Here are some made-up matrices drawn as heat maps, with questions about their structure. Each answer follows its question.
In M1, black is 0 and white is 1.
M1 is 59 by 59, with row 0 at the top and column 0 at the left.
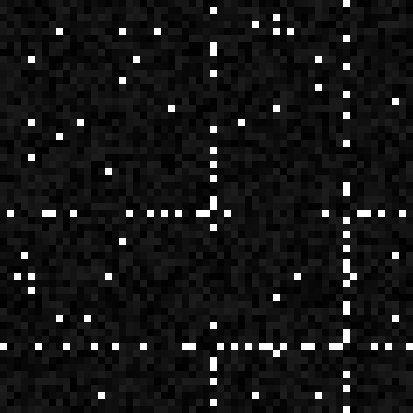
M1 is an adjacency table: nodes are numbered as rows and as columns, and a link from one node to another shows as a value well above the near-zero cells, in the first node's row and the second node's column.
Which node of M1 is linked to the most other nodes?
node 49
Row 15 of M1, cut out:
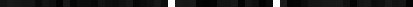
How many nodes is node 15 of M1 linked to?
2
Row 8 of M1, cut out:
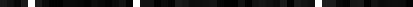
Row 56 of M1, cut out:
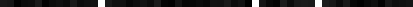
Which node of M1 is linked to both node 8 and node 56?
node 45
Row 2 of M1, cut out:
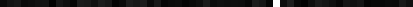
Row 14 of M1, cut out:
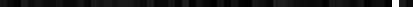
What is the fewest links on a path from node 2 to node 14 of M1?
6
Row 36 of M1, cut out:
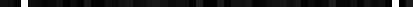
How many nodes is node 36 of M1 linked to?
2
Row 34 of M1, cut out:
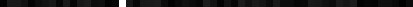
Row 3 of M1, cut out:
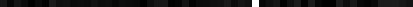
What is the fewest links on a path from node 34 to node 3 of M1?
7
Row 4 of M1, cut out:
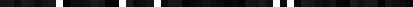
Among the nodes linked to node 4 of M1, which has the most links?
node 39
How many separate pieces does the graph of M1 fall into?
3
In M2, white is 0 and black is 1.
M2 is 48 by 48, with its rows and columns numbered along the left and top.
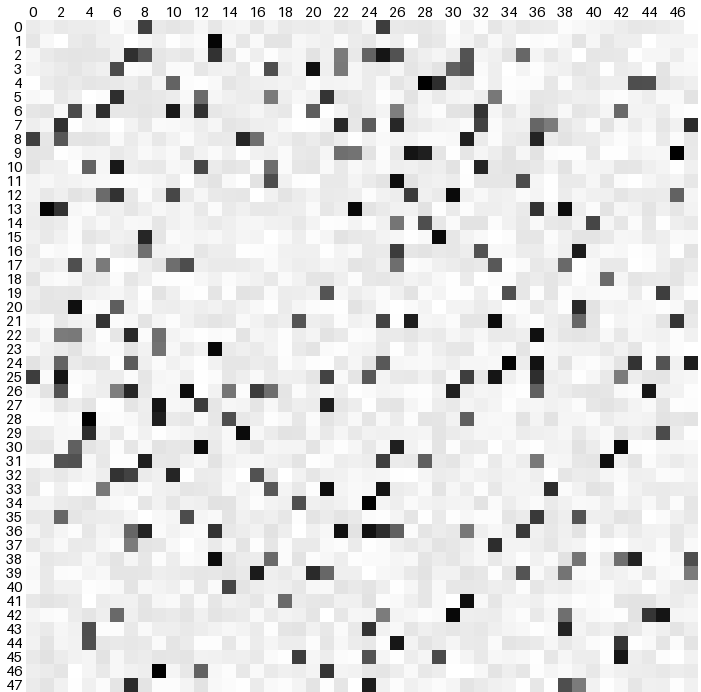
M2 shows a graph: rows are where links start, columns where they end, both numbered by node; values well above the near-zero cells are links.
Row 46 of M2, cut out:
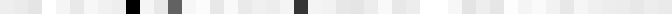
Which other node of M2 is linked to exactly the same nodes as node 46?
node 27
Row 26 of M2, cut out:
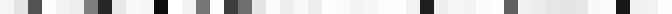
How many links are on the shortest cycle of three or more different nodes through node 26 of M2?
3
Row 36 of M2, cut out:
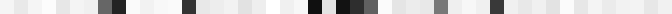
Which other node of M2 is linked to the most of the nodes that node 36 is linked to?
node 2
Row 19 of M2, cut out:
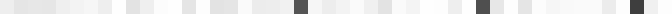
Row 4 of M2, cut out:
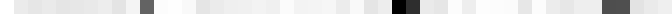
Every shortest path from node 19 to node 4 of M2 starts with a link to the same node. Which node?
node 45
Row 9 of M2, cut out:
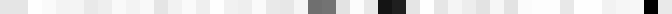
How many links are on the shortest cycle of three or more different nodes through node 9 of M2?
4
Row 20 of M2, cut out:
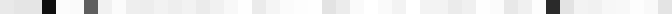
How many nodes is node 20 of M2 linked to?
3
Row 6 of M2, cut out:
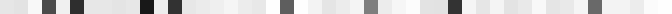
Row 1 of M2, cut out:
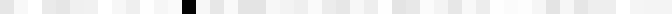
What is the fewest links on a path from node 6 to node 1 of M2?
4
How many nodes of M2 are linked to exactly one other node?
3
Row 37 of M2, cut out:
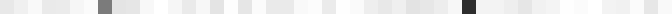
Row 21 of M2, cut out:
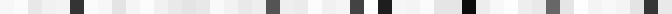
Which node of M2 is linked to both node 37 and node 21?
node 33
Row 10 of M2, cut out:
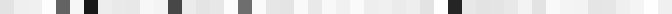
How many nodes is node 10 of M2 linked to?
5
